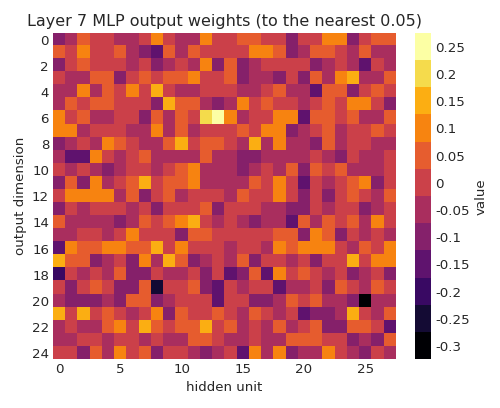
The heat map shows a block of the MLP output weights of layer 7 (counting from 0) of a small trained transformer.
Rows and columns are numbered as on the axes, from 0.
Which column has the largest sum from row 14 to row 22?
7
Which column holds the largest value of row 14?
11
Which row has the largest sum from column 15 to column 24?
16
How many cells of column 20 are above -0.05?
9
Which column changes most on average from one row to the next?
0
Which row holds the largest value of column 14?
6
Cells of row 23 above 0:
6
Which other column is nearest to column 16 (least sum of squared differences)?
5
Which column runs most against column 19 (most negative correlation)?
26
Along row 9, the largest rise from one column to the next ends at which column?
3
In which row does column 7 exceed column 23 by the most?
22
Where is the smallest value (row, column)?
20, 25
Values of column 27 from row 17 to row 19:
0.1 -0.1 0
